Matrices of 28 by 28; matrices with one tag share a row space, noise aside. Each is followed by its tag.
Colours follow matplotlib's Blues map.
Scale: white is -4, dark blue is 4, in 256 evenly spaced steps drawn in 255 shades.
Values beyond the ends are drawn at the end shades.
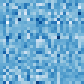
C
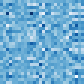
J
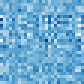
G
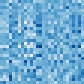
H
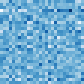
G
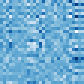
J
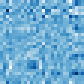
J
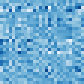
G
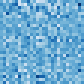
C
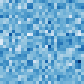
G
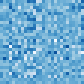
H
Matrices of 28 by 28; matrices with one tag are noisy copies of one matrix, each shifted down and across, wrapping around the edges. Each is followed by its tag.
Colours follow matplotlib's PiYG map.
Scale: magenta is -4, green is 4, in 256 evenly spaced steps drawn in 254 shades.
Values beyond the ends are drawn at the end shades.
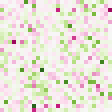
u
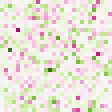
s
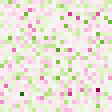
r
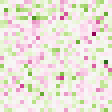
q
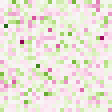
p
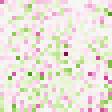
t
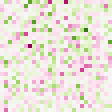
u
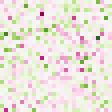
t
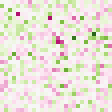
t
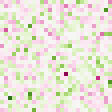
t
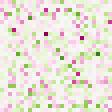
p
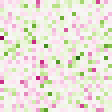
t
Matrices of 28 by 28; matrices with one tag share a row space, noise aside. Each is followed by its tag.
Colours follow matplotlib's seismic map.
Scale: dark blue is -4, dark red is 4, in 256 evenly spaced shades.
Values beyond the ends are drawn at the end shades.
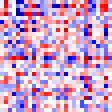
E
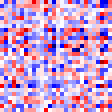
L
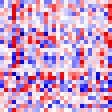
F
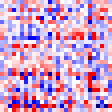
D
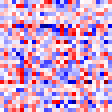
E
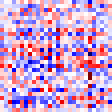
D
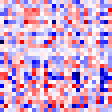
L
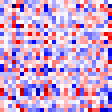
F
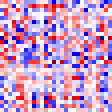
L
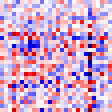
D
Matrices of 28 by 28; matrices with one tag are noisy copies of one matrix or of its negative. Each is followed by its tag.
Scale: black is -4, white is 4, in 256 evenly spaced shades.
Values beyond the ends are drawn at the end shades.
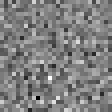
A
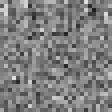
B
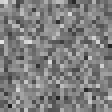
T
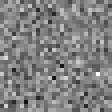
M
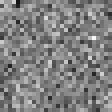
T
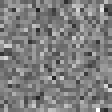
M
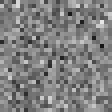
T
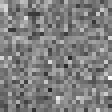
B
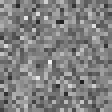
T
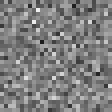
M
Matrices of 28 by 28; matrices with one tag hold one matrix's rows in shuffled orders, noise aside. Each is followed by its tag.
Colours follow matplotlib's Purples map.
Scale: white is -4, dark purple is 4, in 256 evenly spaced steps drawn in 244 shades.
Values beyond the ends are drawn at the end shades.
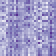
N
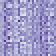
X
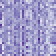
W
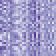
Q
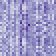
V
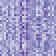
V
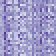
X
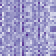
W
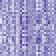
V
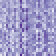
V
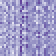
V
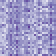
N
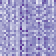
V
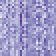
V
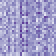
V
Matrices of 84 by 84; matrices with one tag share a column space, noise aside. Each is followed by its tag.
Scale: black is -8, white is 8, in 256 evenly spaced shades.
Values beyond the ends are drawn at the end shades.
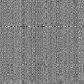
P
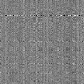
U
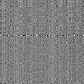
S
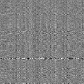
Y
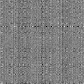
P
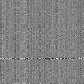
Y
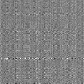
Y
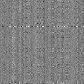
P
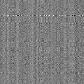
U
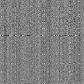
S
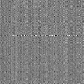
S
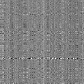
Y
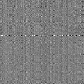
S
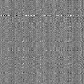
U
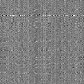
U
